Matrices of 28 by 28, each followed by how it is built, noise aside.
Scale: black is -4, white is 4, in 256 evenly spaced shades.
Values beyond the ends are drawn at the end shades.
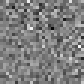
upper triangular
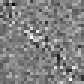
banded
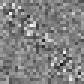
banded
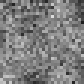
smooth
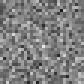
noise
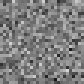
noise
